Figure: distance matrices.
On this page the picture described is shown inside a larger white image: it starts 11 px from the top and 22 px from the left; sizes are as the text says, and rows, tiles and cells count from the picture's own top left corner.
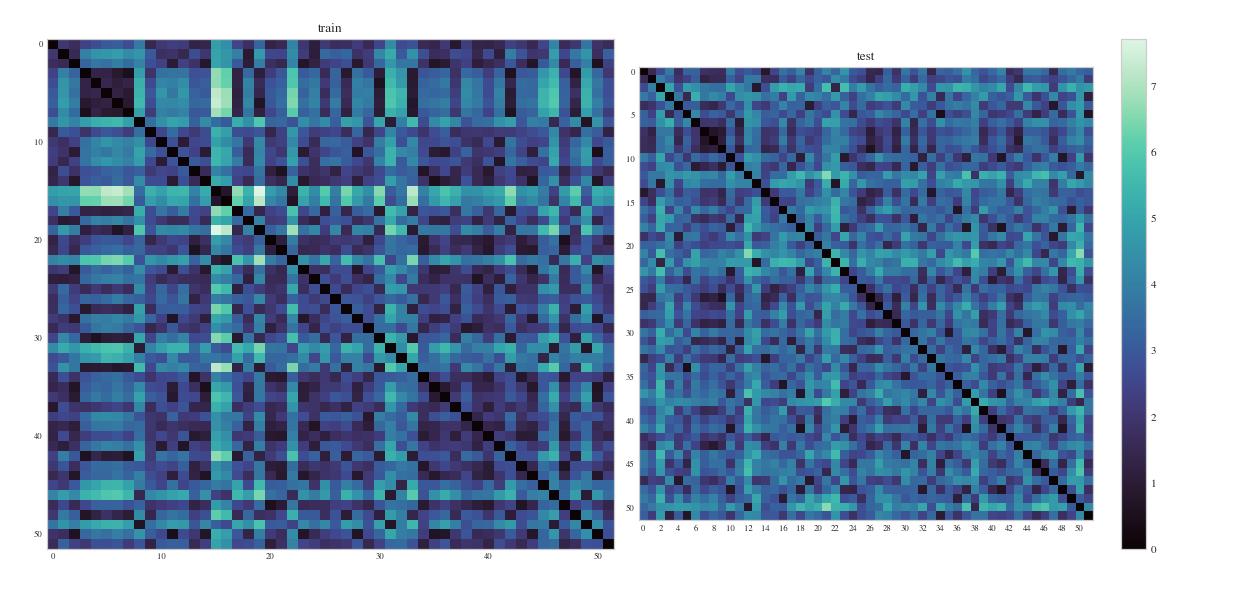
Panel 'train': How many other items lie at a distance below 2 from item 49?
3
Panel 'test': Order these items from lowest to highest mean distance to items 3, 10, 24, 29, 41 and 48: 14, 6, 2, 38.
14, 6, 38, 2
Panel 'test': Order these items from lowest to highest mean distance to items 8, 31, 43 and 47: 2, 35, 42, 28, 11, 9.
9, 11, 42, 28, 35, 2
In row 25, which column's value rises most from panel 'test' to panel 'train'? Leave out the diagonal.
15
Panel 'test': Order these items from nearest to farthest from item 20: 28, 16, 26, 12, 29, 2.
28, 29, 26, 2, 16, 12
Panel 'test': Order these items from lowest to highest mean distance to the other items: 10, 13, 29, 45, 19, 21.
29, 10, 45, 19, 13, 21
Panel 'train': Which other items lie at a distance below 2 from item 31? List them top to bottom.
8, 46, 49
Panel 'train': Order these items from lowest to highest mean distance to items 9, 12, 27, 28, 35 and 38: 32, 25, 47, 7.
47, 25, 7, 32
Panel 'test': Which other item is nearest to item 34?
5
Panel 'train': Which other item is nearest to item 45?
32
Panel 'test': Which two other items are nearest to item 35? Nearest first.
30, 44
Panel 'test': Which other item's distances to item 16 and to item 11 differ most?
6
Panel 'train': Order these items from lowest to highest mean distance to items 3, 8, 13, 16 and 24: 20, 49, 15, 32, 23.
20, 49, 23, 32, 15
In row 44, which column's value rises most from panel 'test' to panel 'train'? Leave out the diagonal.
30
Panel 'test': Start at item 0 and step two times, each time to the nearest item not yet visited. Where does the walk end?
33
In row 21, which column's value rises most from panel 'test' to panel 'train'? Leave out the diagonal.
46
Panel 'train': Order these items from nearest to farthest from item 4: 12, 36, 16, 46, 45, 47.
47, 36, 12, 45, 46, 16
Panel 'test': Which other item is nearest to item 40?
24
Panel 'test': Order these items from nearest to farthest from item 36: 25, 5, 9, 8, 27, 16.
16, 25, 5, 9, 8, 27
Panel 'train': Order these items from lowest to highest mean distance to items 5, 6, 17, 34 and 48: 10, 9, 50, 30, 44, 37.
30, 37, 9, 44, 50, 10
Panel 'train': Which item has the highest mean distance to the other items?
15
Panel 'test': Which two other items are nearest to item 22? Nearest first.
13, 2
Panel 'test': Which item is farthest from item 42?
21
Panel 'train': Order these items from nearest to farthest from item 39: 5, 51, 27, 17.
51, 27, 17, 5
